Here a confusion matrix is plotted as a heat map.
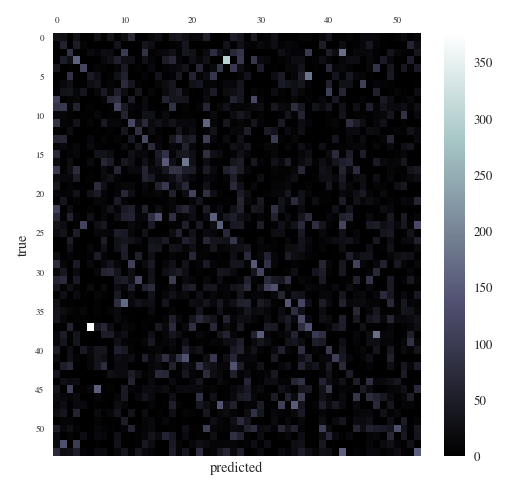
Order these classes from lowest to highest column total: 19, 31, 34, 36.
31, 34, 19, 36
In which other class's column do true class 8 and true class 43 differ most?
29
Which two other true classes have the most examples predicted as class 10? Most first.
34, 2
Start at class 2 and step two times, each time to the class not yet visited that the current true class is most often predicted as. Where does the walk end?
26
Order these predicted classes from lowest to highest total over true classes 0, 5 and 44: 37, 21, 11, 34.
34, 21, 11, 37
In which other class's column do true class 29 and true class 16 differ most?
19
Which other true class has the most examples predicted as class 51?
10
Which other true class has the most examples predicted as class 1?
52
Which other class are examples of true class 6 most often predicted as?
45
